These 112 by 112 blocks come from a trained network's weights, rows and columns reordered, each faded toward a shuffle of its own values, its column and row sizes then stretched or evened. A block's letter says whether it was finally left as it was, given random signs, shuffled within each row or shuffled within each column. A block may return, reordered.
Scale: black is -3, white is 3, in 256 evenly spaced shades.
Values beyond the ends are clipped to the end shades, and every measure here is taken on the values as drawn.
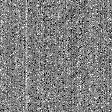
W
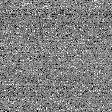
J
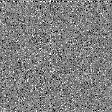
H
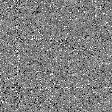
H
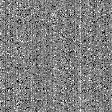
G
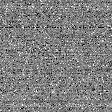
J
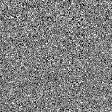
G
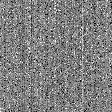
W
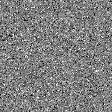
J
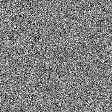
W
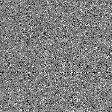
H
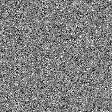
W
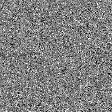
H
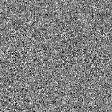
G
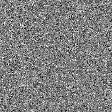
W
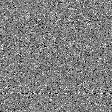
J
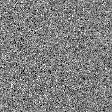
W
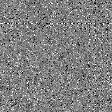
H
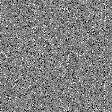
W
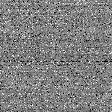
J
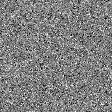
J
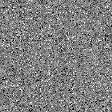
H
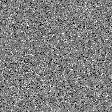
J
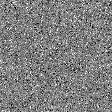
W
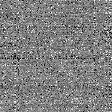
G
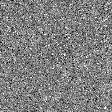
J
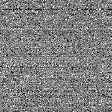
G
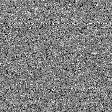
J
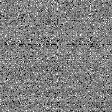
G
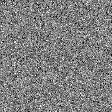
W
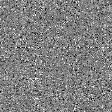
H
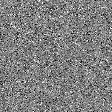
J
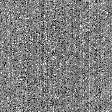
W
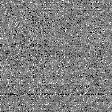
G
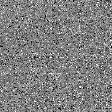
H
